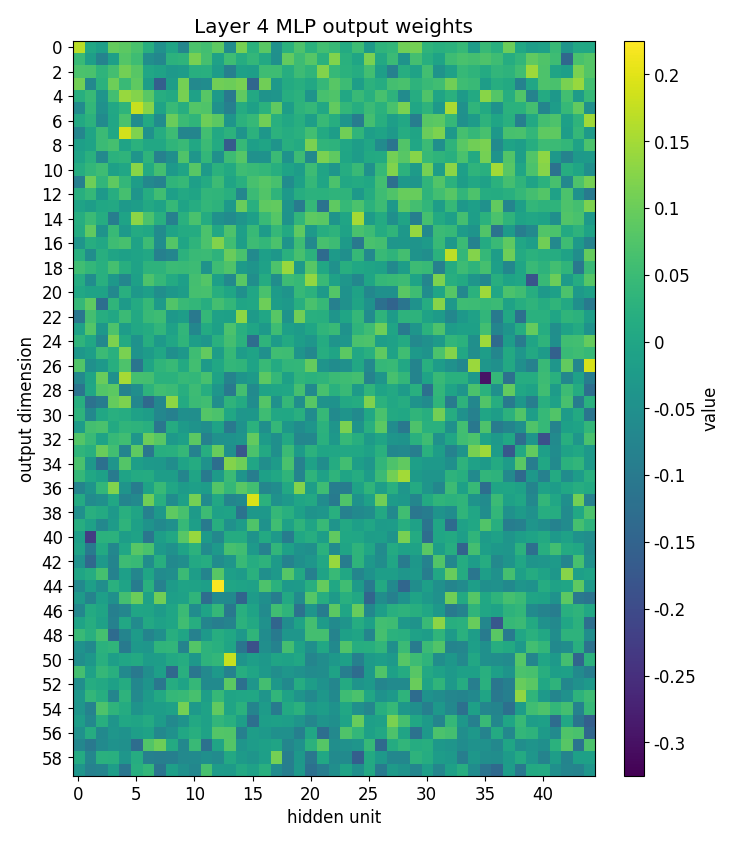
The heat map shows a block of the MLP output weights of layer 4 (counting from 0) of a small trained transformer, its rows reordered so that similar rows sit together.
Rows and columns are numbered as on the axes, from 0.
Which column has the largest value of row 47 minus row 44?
31
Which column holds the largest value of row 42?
22
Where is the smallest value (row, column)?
27, 35
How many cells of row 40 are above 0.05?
4
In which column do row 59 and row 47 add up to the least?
36
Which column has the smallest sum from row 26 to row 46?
1
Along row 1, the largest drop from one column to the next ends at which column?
42
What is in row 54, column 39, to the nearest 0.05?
0.05
